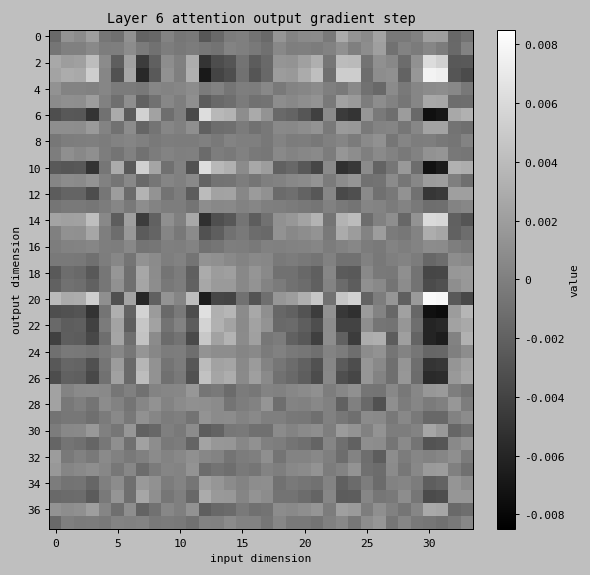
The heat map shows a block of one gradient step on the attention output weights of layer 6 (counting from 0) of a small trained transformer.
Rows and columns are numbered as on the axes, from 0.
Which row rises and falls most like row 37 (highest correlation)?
8
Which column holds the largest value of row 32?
0
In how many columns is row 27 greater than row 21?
19
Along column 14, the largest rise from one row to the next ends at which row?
21
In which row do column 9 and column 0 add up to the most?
20
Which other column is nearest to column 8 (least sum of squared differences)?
32
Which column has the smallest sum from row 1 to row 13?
12
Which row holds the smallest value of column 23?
10
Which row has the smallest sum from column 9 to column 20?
3
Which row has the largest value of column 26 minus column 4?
23
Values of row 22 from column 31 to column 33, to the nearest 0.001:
-0.006 0.002 0.003
